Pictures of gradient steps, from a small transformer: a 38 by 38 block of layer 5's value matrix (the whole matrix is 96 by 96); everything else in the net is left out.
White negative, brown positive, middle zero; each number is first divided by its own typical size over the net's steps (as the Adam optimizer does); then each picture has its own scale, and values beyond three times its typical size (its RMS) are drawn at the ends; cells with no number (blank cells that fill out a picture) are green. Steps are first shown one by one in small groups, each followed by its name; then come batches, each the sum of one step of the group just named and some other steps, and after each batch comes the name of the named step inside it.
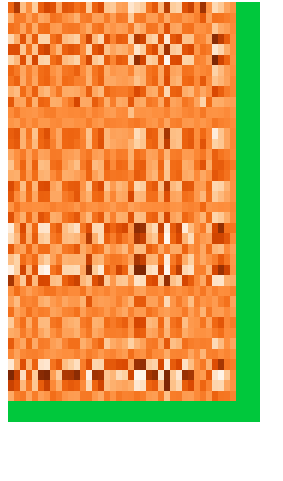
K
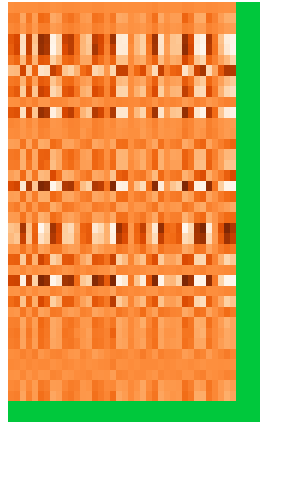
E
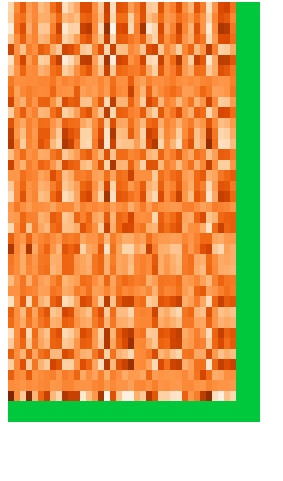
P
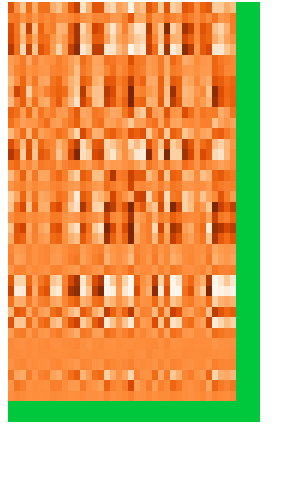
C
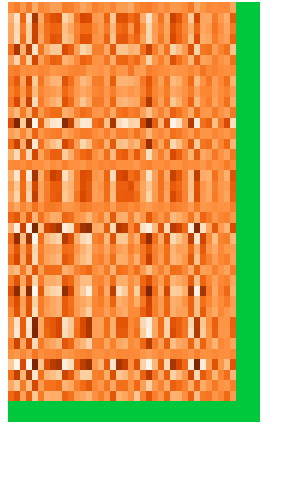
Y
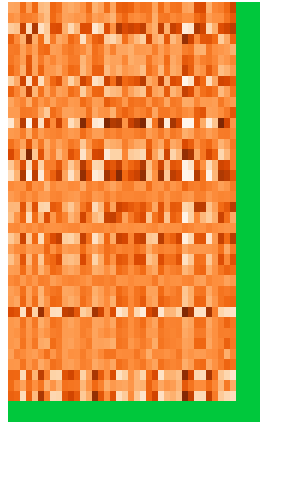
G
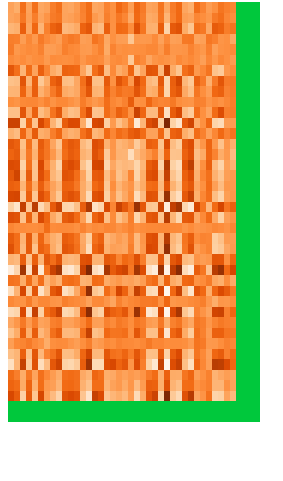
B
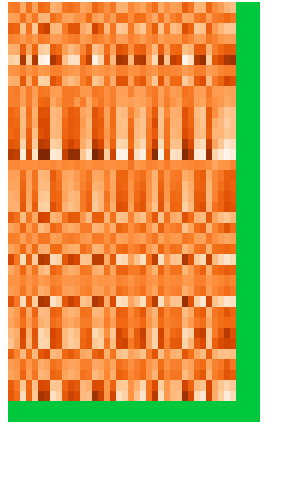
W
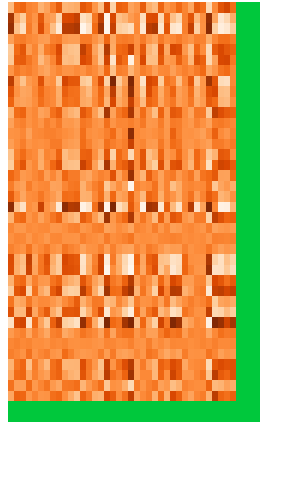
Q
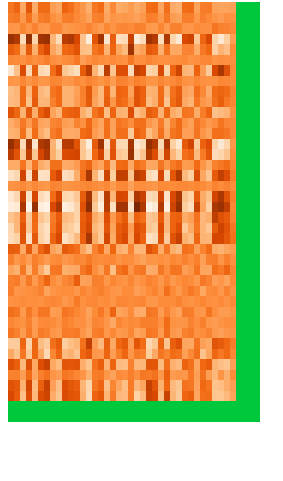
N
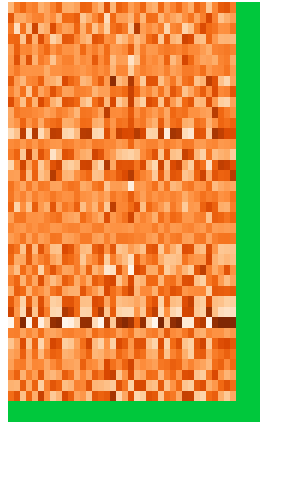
Q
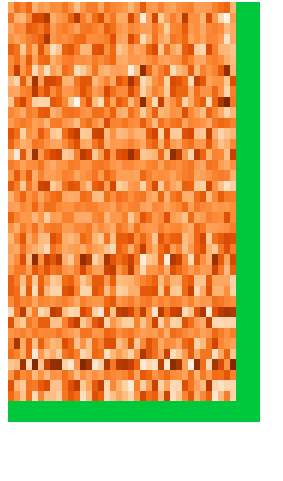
E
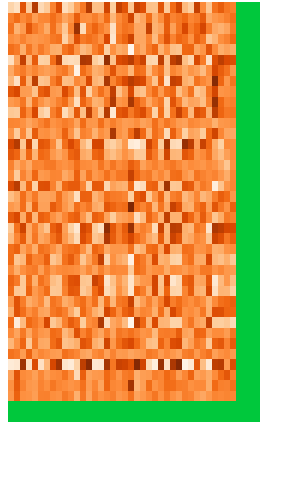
C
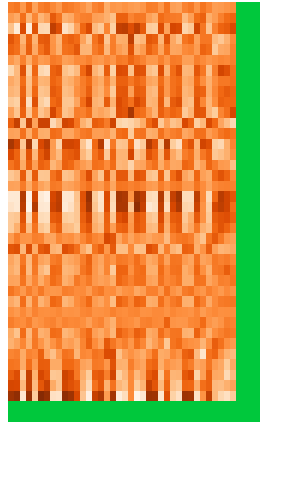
N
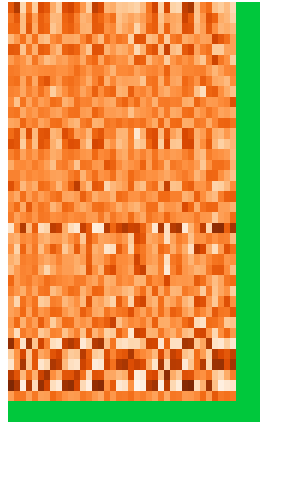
K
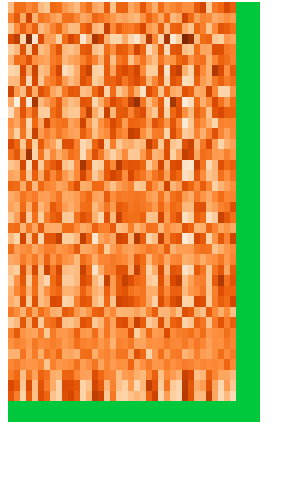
G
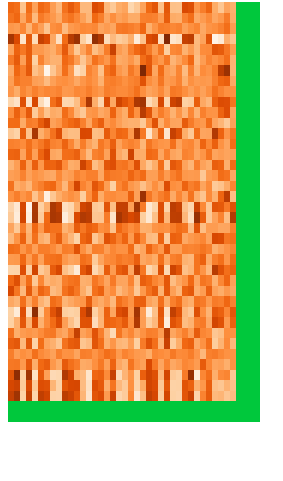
N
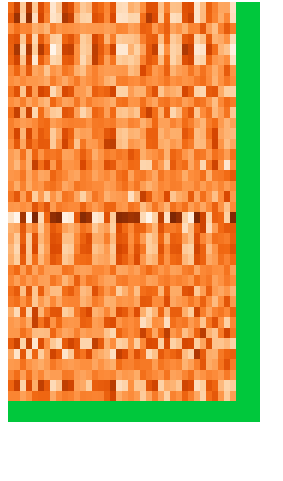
E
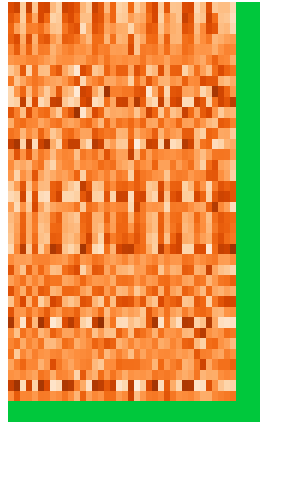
N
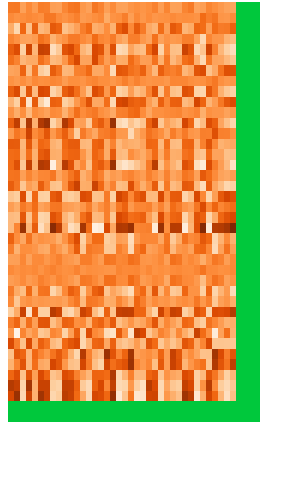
E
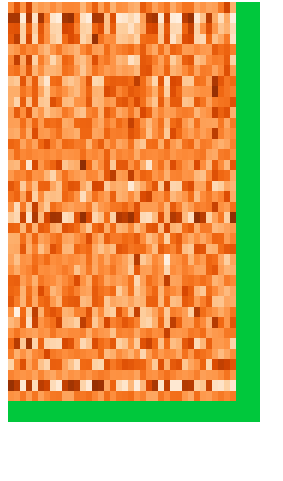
Q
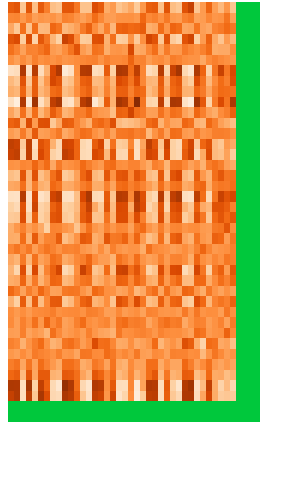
N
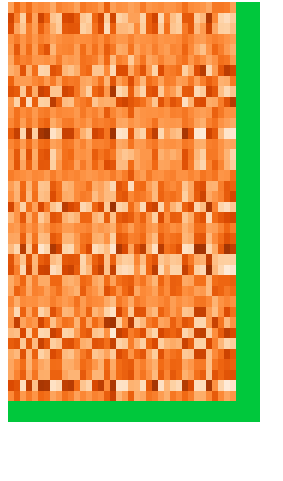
Q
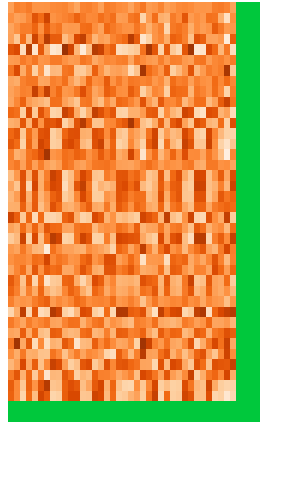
W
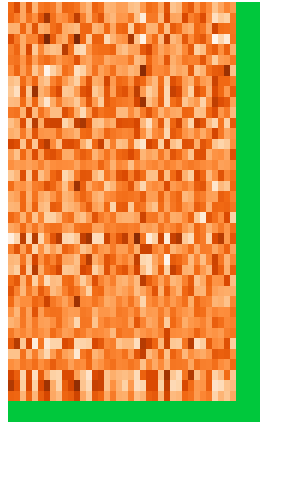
N
